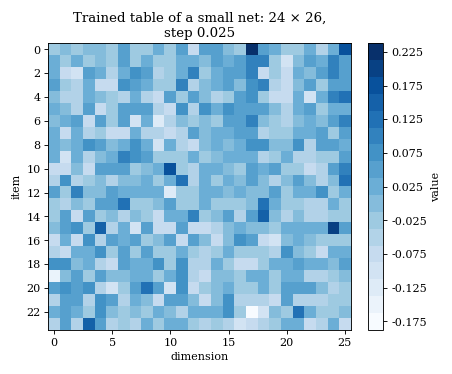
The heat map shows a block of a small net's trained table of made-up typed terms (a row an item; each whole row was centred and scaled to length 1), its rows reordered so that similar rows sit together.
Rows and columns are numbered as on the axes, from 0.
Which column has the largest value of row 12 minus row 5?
2
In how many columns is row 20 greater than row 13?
14
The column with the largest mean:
25
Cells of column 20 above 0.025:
3
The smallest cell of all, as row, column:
22, 17
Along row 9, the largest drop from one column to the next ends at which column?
1
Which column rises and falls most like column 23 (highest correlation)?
0
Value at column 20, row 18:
0.025
